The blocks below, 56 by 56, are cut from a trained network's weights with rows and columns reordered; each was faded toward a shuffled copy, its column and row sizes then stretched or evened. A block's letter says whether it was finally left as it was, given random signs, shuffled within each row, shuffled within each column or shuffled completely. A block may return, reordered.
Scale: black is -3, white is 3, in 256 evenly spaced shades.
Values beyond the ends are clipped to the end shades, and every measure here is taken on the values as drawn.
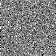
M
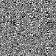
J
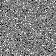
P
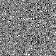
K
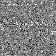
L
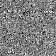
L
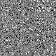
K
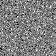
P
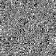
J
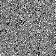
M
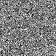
P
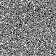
P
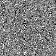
M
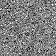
P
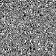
J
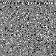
J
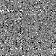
J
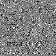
J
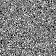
P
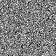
P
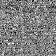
L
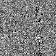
K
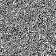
M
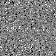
K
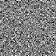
J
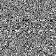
K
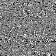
L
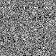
K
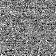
L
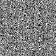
M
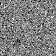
P
